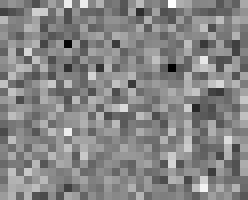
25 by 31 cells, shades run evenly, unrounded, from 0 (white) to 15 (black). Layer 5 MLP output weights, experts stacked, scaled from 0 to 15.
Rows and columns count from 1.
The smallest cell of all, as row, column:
1, 22
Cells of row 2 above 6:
26
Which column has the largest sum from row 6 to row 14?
9
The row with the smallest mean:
11
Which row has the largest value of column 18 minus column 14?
2
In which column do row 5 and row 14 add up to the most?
25
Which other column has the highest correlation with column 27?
15
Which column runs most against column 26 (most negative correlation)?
24
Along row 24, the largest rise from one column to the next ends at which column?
27
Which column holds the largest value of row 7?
30
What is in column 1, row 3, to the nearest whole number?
4
